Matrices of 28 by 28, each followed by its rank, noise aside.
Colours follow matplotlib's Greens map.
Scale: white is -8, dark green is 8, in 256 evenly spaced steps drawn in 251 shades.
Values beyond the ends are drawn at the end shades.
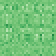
three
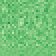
five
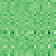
two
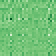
three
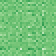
three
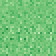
three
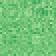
six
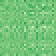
three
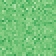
five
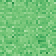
five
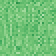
five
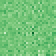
four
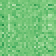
three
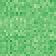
four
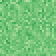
six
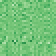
four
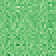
six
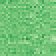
five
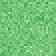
six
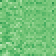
four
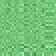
three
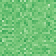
five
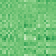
two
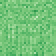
five
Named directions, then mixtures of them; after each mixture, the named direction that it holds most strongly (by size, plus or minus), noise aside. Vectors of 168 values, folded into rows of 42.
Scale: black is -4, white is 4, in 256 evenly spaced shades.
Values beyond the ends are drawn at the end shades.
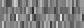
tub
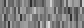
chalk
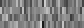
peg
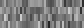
chalk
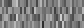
tub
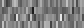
tub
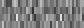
tub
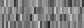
chalk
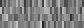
peg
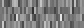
tub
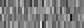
peg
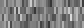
chalk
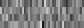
peg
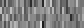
peg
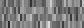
chalk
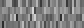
tub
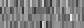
peg
